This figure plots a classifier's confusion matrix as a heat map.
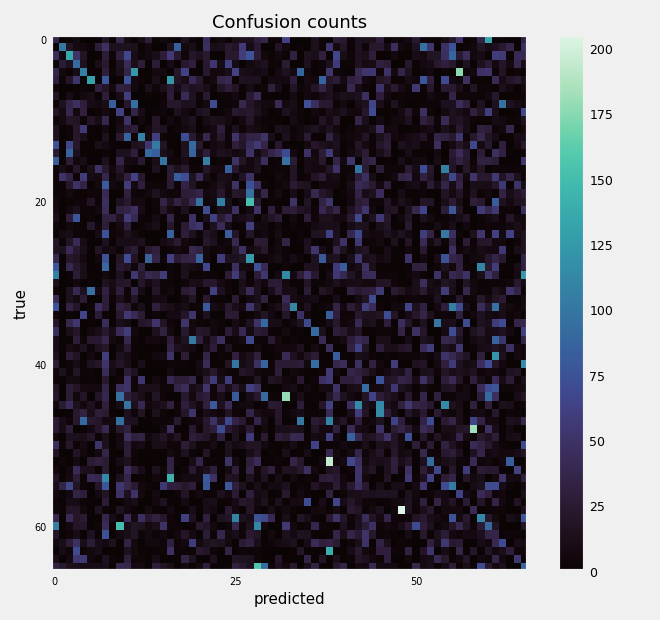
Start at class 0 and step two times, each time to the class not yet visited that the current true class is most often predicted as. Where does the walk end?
9
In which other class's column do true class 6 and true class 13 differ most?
14
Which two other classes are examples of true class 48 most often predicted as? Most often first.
58, 23
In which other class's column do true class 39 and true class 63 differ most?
38
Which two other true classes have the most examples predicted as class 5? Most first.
31, 54
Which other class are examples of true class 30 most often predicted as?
51
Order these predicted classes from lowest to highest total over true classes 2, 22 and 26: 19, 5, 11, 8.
5, 8, 11, 19
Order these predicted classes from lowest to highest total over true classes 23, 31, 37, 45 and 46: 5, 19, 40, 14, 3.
40, 14, 3, 5, 19
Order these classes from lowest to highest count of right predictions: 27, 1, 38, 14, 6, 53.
6, 38, 53, 14, 1, 27
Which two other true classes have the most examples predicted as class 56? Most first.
4, 33
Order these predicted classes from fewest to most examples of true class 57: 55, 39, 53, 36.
36, 55, 53, 39
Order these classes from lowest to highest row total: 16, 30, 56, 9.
30, 56, 9, 16
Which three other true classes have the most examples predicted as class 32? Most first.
44, 29, 15
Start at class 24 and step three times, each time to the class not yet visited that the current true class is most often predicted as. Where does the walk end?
42
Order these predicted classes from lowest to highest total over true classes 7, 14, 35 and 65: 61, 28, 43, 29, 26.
26, 43, 61, 29, 28
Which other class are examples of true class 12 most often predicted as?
10
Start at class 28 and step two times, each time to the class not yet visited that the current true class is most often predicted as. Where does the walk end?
25
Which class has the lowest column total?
8
